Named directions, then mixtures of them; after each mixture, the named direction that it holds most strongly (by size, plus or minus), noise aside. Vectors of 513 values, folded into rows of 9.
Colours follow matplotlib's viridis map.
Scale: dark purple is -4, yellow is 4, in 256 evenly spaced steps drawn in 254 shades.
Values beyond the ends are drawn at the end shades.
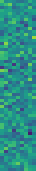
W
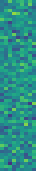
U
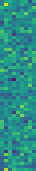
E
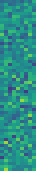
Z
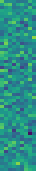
W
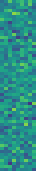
U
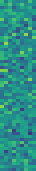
W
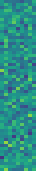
Z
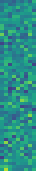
Z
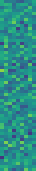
W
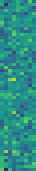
E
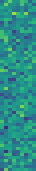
E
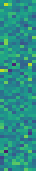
W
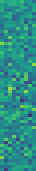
Z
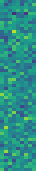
E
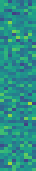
U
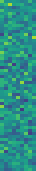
W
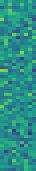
W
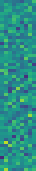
Z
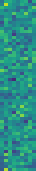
E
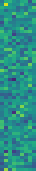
E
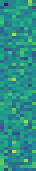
E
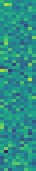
W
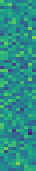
W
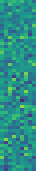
Z
